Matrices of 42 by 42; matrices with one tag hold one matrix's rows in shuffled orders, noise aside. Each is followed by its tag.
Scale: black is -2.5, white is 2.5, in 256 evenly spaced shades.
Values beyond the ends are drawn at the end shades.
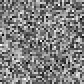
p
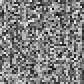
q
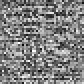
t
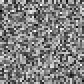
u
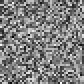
u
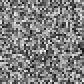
p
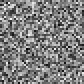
u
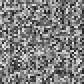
q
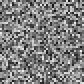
p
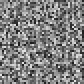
q
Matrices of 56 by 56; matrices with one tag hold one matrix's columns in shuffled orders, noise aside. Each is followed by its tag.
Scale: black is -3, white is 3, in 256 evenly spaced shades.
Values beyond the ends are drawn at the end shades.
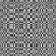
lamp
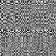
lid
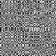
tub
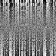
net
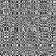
tub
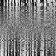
net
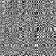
tub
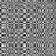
lamp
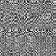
lid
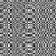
lamp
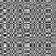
lamp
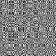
tub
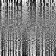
net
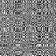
tub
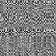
lid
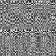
lid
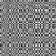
lamp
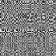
lid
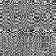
lid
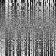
net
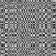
lamp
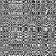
tub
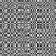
lamp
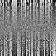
net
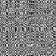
tub
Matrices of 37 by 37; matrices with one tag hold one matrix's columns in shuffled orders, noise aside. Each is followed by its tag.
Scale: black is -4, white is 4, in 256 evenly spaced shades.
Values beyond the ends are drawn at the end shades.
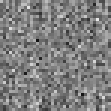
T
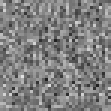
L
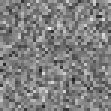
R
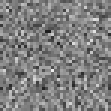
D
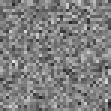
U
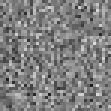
L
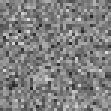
D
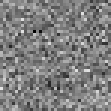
D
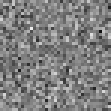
R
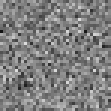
D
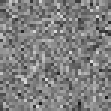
U
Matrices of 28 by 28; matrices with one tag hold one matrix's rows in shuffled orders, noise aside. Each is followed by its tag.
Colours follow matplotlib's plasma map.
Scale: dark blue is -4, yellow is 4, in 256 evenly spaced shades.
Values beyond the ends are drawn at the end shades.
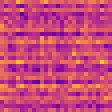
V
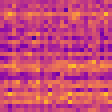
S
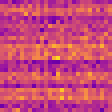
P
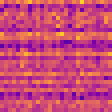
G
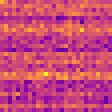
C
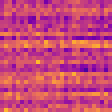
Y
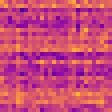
V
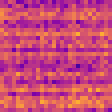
V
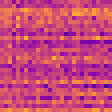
Y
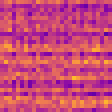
Y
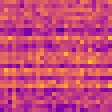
C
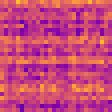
V
